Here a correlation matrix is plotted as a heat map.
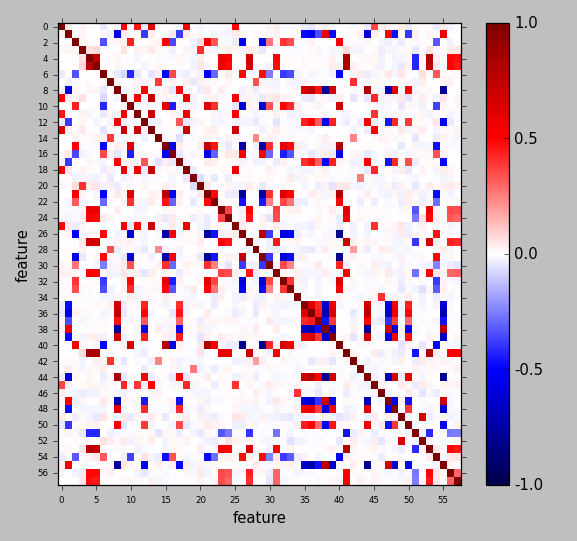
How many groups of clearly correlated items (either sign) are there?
9
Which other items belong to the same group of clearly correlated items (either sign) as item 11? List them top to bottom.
0, 9, 13, 18, 25, 45
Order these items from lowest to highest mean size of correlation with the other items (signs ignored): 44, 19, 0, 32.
19, 0, 32, 44
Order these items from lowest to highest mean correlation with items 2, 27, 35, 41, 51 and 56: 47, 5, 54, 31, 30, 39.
47, 54, 30, 39, 31, 5
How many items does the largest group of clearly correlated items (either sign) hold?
14
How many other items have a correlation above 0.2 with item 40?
8
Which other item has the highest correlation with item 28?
7
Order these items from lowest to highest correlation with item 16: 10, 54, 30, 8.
10, 30, 8, 54
